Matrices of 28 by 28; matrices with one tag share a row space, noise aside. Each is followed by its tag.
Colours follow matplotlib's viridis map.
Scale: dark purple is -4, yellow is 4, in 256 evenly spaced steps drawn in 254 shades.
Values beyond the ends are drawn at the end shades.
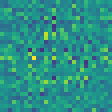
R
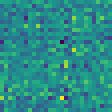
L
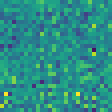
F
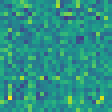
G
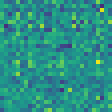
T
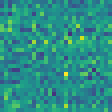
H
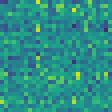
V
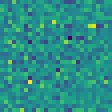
G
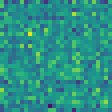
V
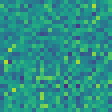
F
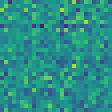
L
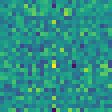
R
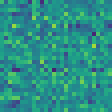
H
